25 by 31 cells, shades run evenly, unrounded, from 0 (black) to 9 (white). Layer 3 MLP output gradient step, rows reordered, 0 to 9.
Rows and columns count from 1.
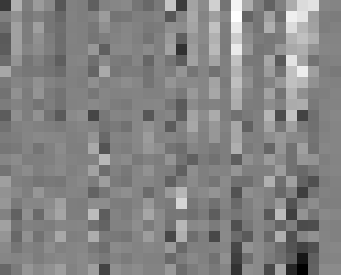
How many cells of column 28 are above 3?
19
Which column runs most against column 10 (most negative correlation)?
30
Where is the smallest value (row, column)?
25, 28
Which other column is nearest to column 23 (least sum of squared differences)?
16
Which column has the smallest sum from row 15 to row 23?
22
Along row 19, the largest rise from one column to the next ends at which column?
17
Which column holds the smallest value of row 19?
27
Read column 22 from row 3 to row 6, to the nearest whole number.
8 7 8 7
